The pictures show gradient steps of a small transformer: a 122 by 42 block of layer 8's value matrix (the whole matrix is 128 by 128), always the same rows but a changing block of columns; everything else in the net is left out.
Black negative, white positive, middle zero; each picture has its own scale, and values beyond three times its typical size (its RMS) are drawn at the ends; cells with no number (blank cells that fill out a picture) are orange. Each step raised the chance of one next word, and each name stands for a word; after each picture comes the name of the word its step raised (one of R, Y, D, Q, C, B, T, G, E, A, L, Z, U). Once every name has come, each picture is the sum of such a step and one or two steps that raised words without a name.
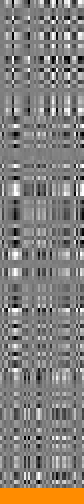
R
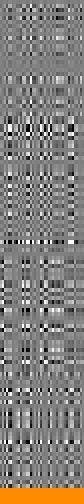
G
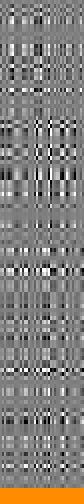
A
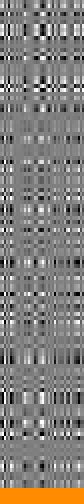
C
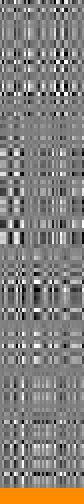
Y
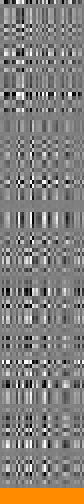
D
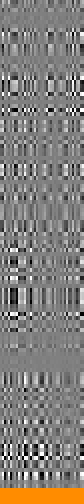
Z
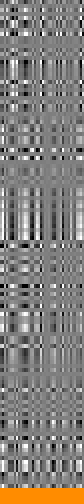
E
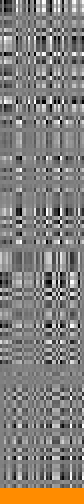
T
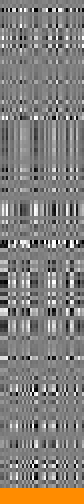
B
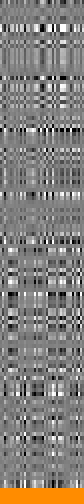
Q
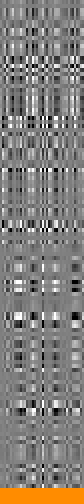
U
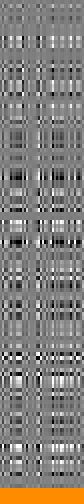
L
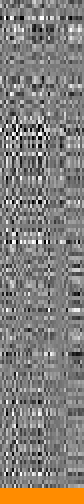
G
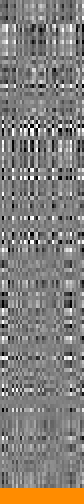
Q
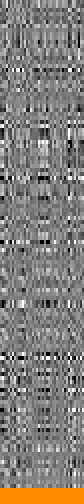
L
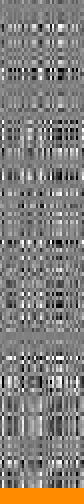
L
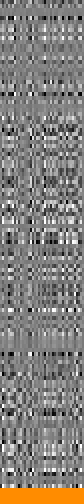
G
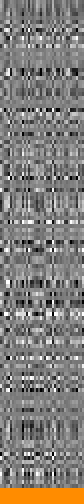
Z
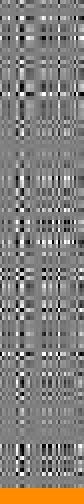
L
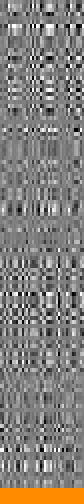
C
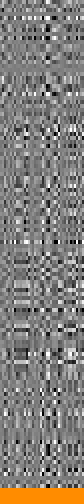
G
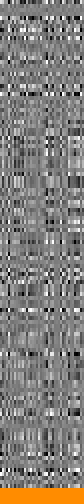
Y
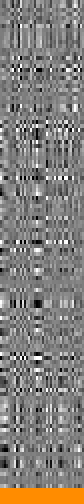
L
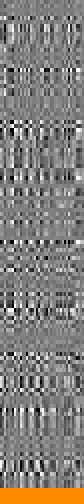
L
